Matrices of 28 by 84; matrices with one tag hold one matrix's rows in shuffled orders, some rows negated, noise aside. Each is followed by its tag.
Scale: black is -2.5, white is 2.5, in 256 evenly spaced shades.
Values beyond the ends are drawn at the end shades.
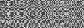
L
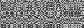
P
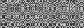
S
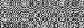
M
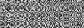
L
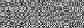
L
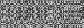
P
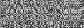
P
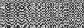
L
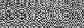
L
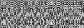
P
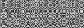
S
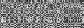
P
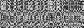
P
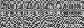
P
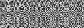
L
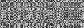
P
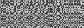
P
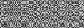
M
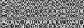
S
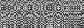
P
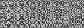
L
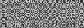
S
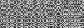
P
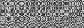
L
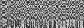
S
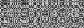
M
